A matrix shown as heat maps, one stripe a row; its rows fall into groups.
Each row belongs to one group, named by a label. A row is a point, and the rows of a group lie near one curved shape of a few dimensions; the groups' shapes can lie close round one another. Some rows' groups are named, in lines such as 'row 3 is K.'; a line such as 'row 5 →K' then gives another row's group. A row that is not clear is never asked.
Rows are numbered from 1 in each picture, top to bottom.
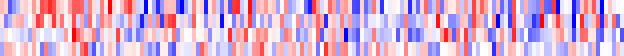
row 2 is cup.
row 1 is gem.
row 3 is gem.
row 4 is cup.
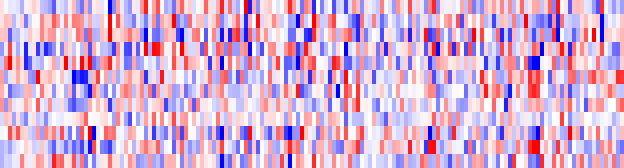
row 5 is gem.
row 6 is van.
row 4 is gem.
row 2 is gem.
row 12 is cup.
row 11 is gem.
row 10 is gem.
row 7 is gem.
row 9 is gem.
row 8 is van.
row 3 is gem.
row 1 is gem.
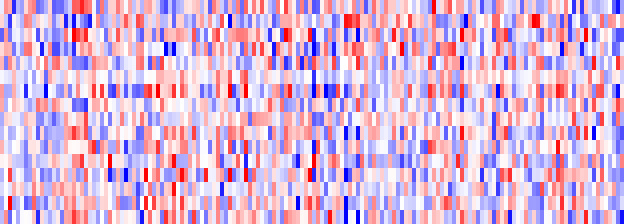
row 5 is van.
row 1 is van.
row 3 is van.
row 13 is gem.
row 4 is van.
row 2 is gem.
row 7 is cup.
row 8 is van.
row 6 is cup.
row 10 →van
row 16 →van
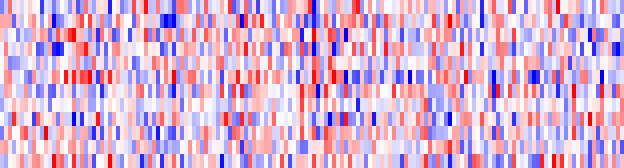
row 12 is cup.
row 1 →gem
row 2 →van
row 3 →van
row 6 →gem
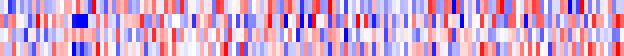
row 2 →van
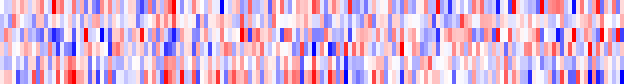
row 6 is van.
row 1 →cup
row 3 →cup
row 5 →van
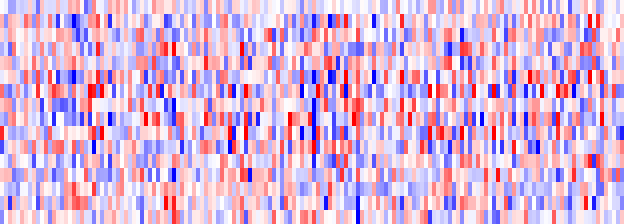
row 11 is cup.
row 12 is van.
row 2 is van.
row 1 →gem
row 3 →van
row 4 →van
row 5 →van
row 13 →cup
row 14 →gem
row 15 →van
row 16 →cup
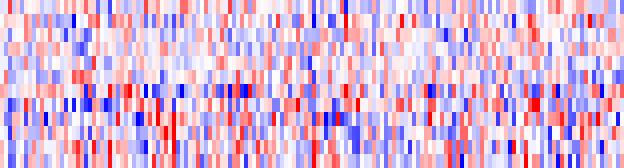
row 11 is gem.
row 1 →gem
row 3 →gem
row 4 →van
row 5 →gem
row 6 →van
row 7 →gem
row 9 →cup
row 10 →van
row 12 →gem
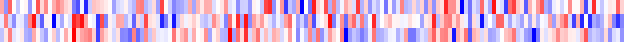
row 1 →van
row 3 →gem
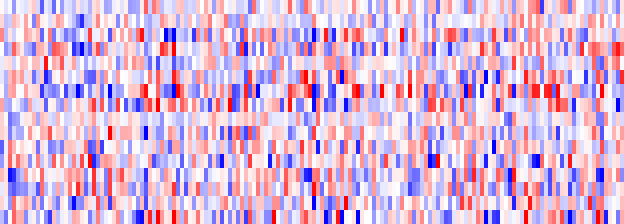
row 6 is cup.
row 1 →gem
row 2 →van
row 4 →van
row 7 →gem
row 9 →gem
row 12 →gem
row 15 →van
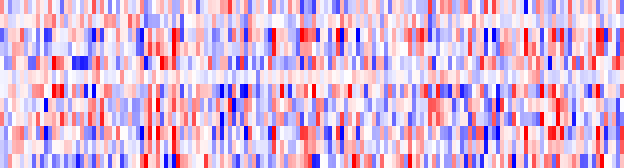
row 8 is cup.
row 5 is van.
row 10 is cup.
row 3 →cup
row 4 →cup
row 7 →cup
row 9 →cup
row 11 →cup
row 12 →gem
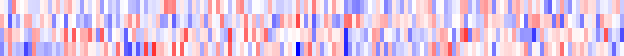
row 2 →gem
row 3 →gem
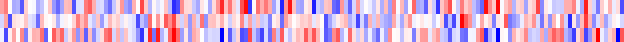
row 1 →cup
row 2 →van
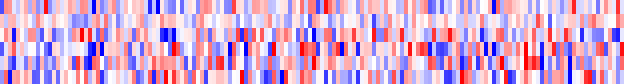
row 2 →van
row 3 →van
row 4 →cup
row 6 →van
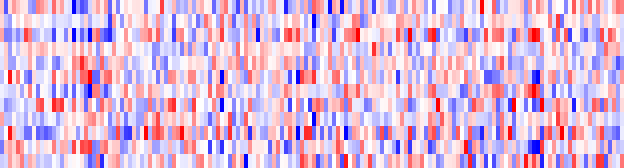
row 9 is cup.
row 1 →van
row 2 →gem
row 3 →gem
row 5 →van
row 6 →gem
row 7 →gem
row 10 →gem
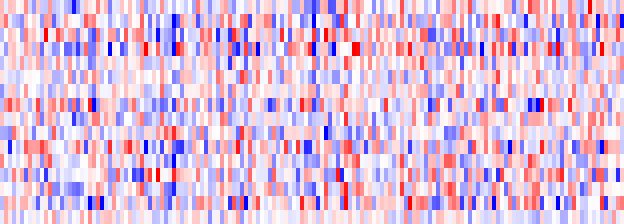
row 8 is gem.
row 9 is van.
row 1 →van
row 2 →cup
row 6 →cup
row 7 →cup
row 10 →van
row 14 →van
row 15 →cup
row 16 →gem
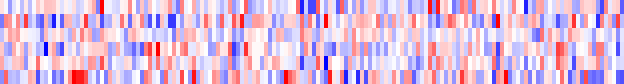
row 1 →cup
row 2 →cup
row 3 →gem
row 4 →cup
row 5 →cup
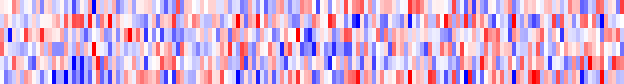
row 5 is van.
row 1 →gem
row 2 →gem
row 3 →gem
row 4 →cup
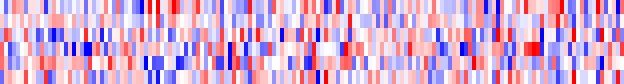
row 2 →cup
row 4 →gem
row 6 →cup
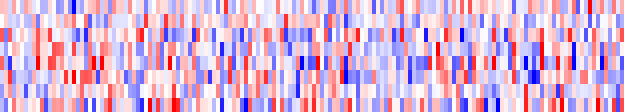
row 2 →van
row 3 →van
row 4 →cup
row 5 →cup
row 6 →gem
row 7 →gem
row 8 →cup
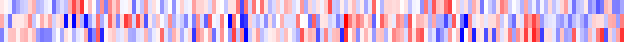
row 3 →cup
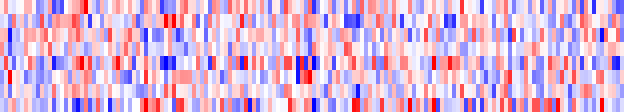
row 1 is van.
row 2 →van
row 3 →gem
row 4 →gem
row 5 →van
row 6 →gem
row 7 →van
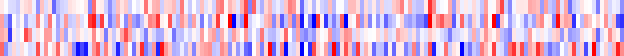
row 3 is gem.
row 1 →gem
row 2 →cup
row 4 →van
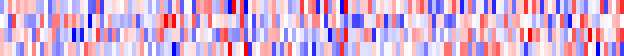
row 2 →van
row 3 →van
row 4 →cup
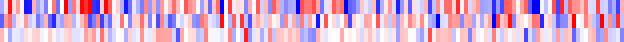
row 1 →gem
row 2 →cup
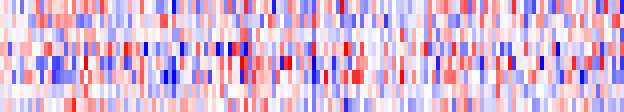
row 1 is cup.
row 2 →van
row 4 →gem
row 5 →cup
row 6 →van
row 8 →gem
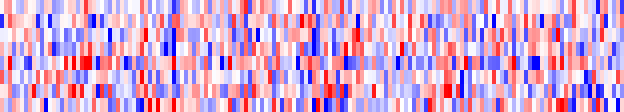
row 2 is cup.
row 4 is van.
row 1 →cup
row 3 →gem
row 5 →gem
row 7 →van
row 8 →cup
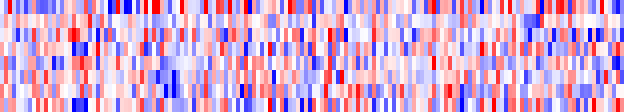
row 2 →gem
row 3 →van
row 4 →van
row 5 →van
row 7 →van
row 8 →van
